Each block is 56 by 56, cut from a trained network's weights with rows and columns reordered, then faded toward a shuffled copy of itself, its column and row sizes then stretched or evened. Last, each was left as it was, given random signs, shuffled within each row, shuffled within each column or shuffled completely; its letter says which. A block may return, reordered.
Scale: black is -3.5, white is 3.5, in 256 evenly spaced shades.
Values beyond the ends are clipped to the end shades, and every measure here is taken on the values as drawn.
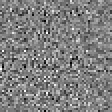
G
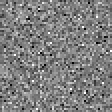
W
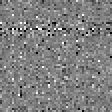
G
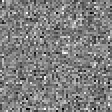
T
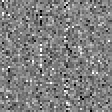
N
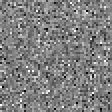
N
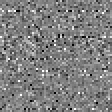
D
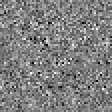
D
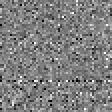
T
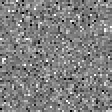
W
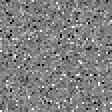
W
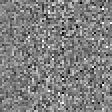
N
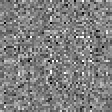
G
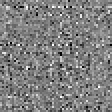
T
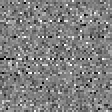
D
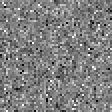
W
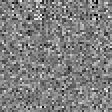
T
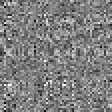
G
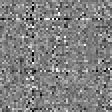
T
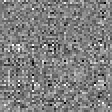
G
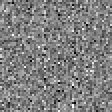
N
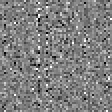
N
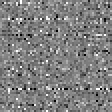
T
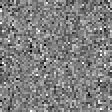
N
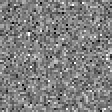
W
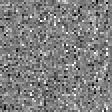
N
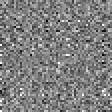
G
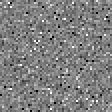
W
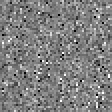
N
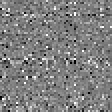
G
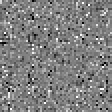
N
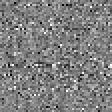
D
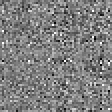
T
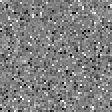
W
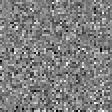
T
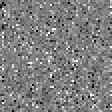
N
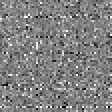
T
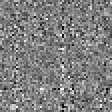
T
